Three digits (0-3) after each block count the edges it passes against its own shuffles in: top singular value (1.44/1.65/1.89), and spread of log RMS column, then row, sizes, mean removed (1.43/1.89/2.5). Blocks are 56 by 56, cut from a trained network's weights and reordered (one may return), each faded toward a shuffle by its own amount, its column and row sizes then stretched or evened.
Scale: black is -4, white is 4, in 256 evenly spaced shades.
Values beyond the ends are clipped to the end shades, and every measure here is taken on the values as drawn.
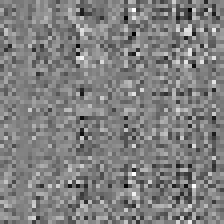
3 3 2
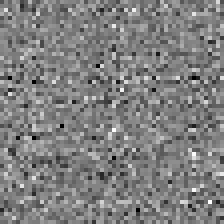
1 1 2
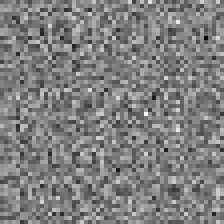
3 1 0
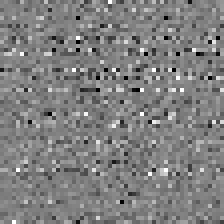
0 0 3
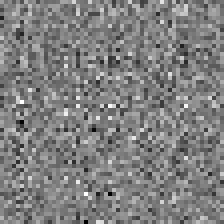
2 2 1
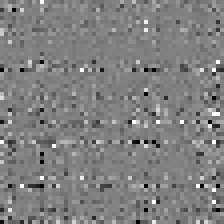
1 2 3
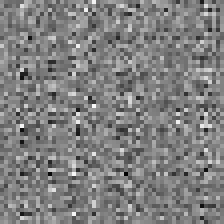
3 3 1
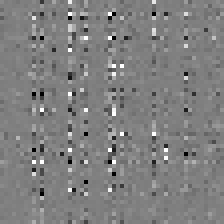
3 3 2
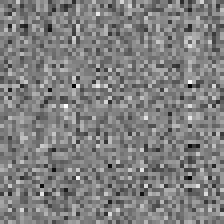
3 2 2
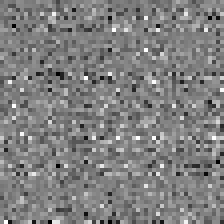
0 1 3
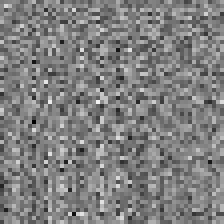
3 2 0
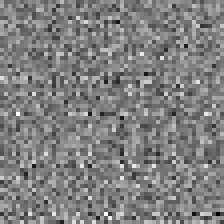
2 0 2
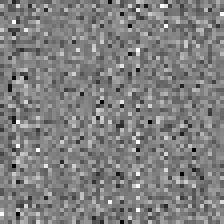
0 3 0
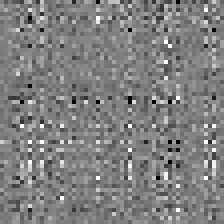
3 3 2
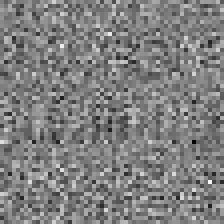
2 0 2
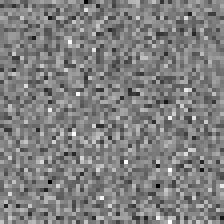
1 0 0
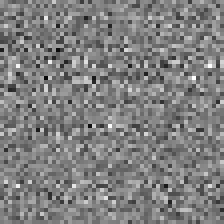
2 0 3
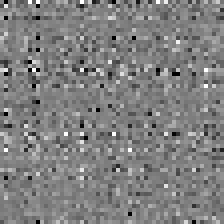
0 2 3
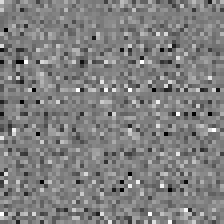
0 1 3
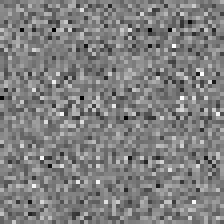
0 0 2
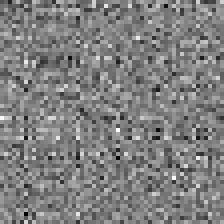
3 1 2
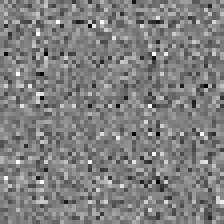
0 1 2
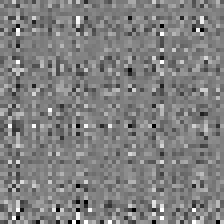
3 3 3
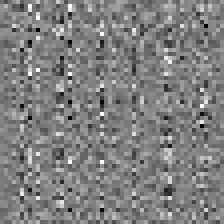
3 3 0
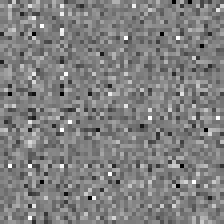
1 1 1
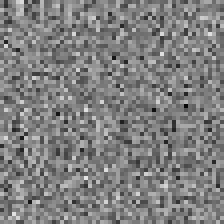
1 0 0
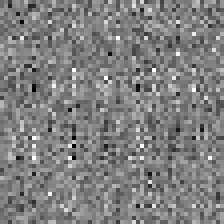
2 2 1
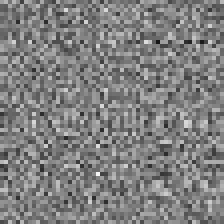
3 0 1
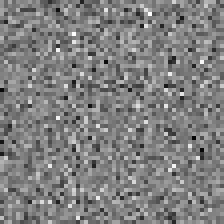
0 1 0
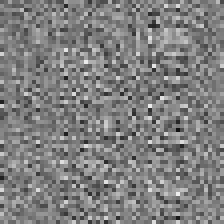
3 3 0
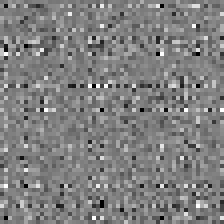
2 2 3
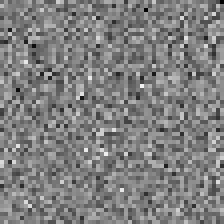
2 0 0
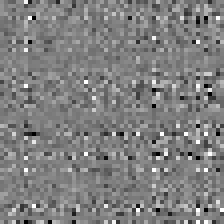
1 2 3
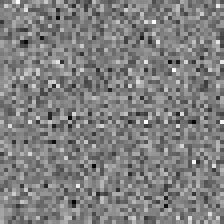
1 0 1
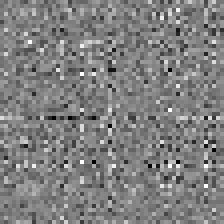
2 2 2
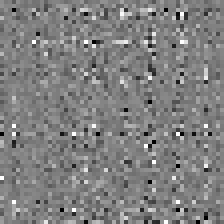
0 3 2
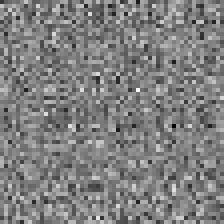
2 0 2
